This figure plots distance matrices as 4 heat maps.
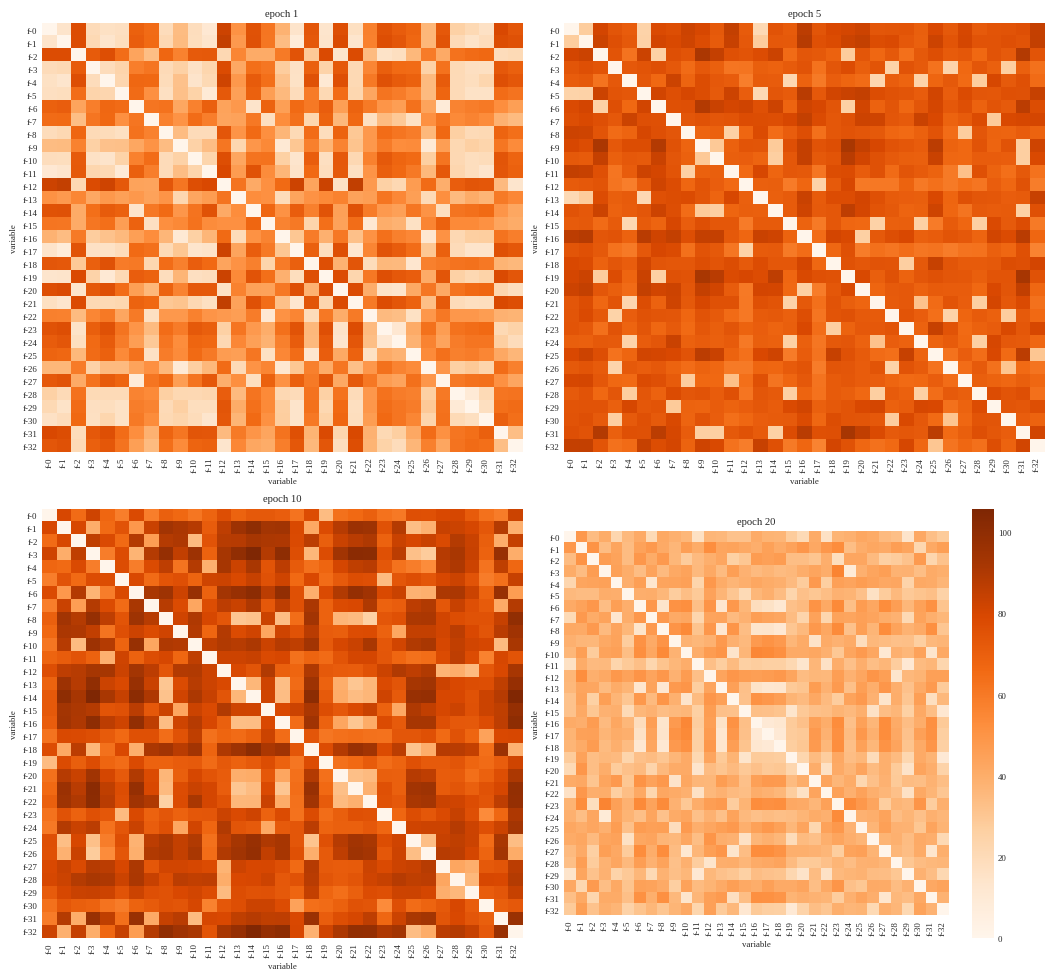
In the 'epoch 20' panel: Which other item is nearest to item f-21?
f-9
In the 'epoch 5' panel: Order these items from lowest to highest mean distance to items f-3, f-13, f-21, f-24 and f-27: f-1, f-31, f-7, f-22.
f-22, f-1, f-31, f-7
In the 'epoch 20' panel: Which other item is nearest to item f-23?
f-2
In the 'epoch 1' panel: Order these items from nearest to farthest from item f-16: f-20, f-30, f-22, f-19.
f-30, f-19, f-22, f-20
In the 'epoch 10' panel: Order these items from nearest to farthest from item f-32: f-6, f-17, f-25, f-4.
f-25, f-6, f-4, f-17
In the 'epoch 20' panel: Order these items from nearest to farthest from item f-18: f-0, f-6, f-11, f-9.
f-6, f-11, f-0, f-9
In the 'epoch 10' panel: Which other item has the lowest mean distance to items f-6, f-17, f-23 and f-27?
f-30
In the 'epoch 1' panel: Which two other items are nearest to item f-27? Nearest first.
f-6, f-14
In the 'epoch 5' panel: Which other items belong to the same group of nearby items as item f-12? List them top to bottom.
f-17
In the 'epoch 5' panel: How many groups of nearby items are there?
11
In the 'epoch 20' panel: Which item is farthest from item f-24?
f-23
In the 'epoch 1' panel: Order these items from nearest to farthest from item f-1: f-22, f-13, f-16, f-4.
f-4, f-16, f-13, f-22
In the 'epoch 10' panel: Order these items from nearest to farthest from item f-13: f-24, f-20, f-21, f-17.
f-21, f-20, f-17, f-24
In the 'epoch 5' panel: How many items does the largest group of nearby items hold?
5
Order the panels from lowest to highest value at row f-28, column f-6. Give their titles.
epoch 20, epoch 1, epoch 5, epoch 10
